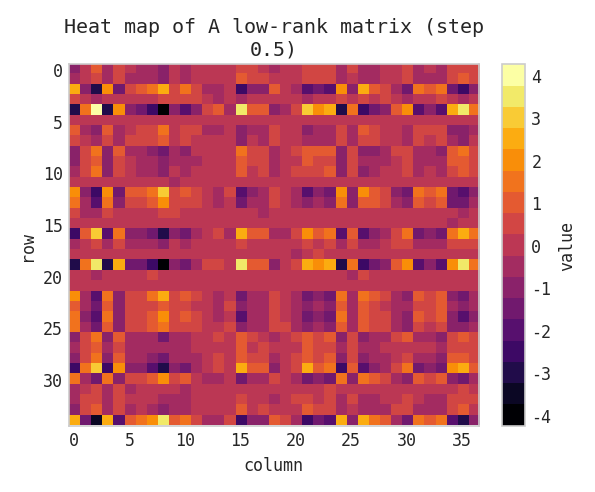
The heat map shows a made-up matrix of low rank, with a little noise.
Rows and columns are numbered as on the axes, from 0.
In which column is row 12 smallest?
2
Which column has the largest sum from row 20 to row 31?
8
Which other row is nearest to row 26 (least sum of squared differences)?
28
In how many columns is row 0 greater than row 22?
17
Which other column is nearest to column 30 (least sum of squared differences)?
4
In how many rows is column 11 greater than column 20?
12
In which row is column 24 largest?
34
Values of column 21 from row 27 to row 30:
1 1 2.5 -1.5
